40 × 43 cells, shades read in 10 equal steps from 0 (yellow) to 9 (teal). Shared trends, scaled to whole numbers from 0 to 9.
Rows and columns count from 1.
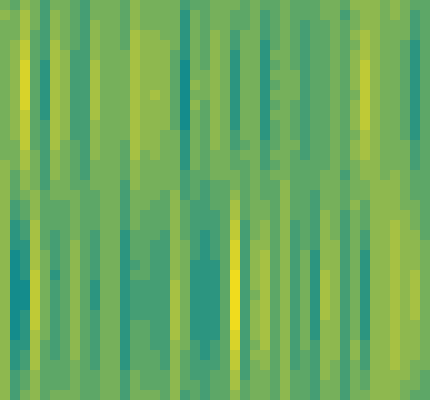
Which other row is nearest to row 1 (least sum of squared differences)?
18
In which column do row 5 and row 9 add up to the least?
3
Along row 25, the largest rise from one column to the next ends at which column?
25
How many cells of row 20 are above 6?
4
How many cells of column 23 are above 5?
22
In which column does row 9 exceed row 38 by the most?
24
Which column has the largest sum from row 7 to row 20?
19
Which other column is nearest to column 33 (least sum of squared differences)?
41
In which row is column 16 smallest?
10
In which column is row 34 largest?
2
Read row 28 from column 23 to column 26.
6 0 7 4
